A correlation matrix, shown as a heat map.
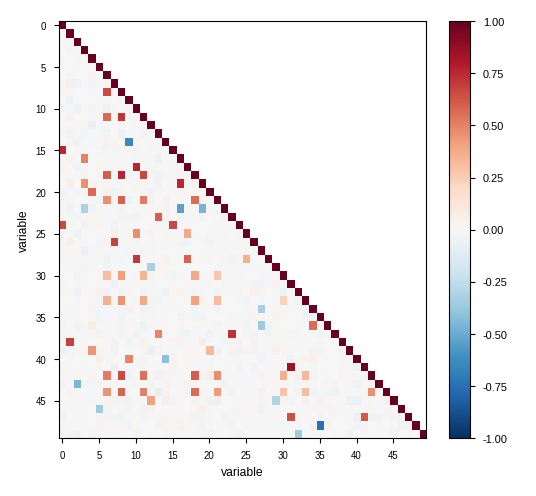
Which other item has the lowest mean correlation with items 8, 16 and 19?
22
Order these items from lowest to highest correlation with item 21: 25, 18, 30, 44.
25, 30, 44, 18
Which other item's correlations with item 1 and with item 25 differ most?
38
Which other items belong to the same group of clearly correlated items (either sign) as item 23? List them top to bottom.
13, 37
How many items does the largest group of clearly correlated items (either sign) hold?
9
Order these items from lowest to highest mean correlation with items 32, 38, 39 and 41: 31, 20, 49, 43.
49, 43, 20, 31
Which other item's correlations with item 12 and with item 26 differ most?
7
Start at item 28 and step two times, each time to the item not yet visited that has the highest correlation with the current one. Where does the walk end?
17
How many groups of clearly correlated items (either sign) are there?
16
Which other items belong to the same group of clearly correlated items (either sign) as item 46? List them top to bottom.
5
